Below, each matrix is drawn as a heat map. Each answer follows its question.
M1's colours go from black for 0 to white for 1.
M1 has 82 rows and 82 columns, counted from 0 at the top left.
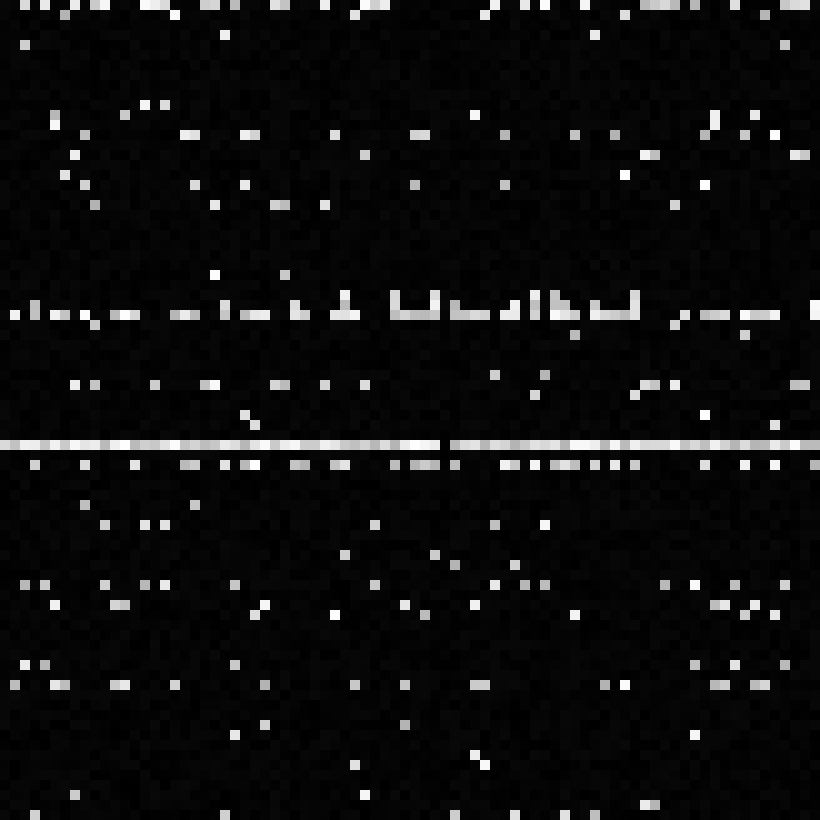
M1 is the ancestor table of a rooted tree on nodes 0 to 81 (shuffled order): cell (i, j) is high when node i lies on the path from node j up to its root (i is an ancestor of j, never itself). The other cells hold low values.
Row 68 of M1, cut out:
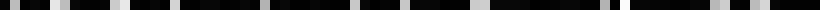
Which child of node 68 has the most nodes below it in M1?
60
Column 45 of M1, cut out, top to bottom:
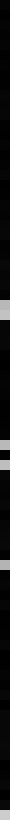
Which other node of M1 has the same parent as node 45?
51
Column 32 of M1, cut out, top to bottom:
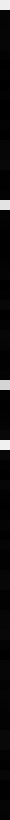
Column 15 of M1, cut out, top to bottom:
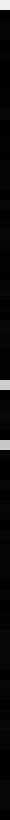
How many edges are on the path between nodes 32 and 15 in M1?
3
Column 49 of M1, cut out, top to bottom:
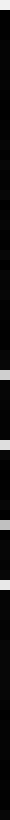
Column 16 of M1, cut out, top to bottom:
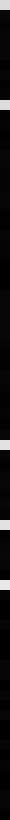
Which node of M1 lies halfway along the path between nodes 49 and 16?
52
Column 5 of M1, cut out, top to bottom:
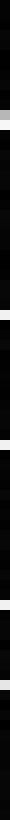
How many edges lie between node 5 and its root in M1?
6
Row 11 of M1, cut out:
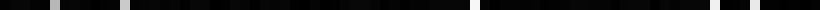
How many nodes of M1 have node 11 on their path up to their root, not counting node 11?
5
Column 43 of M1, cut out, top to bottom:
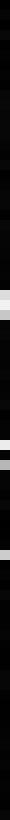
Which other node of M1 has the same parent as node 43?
34
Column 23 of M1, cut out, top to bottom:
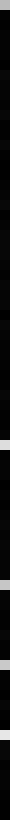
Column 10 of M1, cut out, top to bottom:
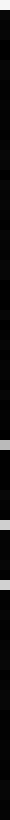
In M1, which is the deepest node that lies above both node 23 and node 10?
58
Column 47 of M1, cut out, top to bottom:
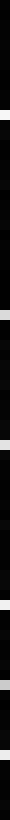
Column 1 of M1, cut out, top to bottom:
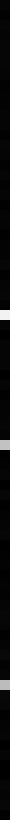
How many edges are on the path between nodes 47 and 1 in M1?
5
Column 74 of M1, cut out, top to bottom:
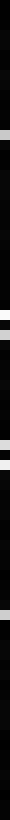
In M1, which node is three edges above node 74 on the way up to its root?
13
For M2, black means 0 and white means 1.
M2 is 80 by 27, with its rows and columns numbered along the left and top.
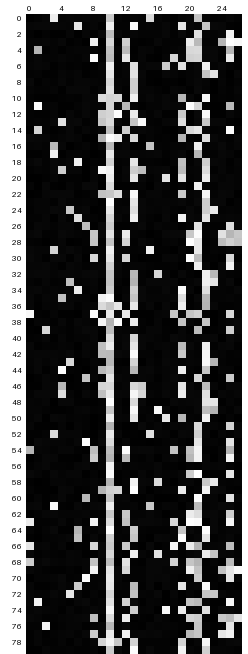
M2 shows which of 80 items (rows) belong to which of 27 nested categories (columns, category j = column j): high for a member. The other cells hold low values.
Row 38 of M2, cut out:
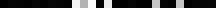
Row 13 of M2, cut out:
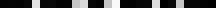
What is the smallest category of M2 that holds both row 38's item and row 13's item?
9
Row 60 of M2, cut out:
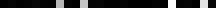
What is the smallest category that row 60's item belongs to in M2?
7
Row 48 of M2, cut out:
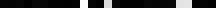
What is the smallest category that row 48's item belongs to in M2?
23
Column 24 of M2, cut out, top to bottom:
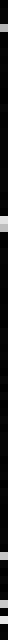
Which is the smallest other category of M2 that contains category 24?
8
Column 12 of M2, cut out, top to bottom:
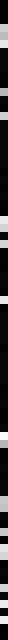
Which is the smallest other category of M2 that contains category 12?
20
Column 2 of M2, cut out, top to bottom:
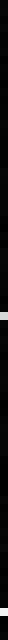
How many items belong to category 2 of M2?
2
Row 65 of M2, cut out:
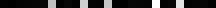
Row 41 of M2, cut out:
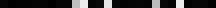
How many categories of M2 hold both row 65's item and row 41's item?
4
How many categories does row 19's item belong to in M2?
7
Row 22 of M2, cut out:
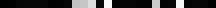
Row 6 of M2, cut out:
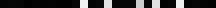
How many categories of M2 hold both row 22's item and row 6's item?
4
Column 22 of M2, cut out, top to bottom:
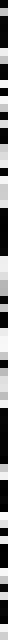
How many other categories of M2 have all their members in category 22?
10
